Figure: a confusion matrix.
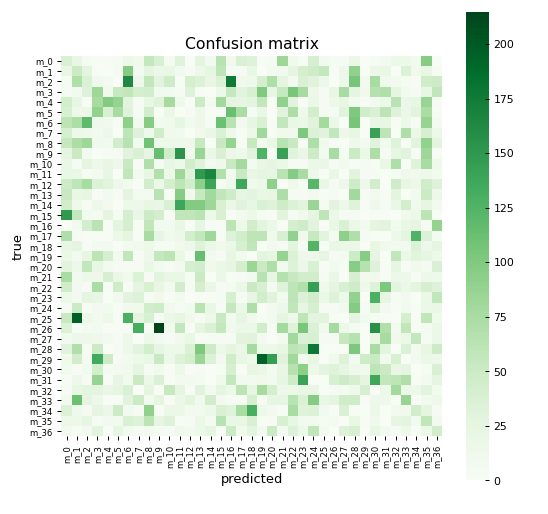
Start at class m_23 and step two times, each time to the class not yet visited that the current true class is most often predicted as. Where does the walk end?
m_22
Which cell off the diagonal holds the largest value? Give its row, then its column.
m_26, m_9
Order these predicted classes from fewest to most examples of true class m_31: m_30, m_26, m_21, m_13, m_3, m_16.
m_13, m_21, m_26, m_16, m_3, m_30
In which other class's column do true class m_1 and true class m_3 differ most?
m_19
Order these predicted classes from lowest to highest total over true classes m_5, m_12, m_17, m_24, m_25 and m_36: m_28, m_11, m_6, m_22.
m_11, m_6, m_22, m_28
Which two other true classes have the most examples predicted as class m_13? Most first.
m_11, m_19
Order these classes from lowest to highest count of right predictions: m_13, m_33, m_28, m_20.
m_13, m_20, m_33, m_28
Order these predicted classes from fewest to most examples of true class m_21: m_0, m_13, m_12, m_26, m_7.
m_12, m_26, m_7, m_13, m_0
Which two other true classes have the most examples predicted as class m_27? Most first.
m_17, m_3
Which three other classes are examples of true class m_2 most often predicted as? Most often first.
m_16, m_6, m_28
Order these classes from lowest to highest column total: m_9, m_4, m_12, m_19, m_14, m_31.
m_4, m_12, m_31, m_14, m_9, m_19
